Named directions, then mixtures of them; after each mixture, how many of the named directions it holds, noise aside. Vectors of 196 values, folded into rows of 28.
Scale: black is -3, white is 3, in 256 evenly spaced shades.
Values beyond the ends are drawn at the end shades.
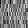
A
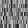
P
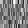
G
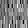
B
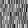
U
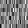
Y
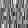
two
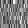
two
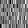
two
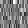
three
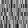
one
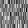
one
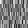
one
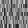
one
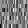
three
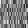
one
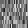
three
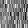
two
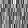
three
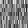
three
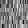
three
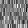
two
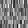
three
